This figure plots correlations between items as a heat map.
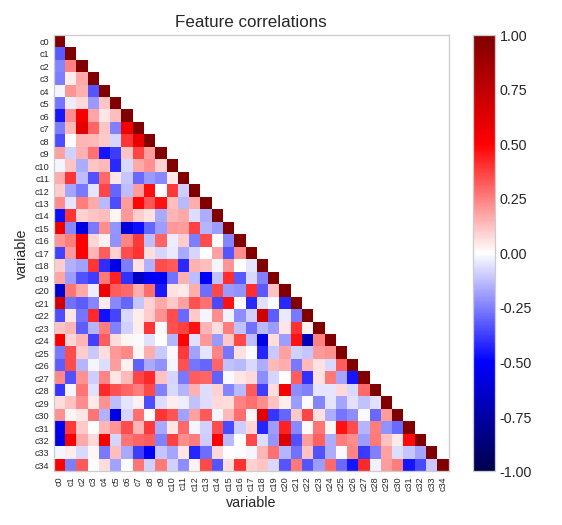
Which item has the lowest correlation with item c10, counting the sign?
c5
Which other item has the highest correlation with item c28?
c20
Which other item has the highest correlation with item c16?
c2
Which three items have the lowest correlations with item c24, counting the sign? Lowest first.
c22, c18, c3
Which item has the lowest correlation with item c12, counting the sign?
c33
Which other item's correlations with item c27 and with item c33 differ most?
c8
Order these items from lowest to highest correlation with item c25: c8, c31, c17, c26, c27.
c27, c17, c8, c26, c31
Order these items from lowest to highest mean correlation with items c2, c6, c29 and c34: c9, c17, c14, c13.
c14, c9, c13, c17
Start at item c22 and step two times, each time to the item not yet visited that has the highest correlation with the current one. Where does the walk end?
c30
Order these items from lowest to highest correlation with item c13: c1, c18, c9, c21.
c1, c18, c21, c9
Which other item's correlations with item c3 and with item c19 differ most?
c7
